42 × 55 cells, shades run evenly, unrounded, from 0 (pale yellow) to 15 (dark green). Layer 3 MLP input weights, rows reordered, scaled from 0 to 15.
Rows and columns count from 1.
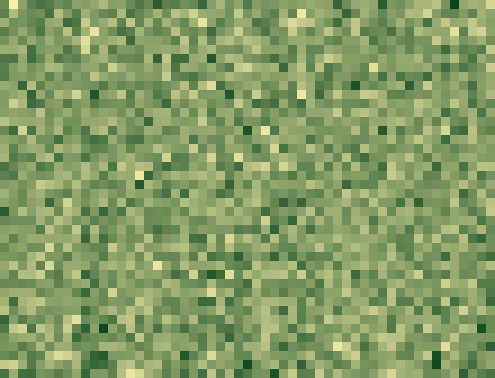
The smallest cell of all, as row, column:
1, 2
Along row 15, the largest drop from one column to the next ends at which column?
3
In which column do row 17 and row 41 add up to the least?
31
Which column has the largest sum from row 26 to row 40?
10
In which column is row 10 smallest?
24
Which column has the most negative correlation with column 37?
7
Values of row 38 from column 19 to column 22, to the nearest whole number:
6 7 7 9
